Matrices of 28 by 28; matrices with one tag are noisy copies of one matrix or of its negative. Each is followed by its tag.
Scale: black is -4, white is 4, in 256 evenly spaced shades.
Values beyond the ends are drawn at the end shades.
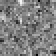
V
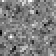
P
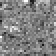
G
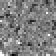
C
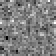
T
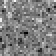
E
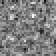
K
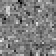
V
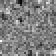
V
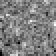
C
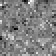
G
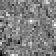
C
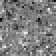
E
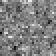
P
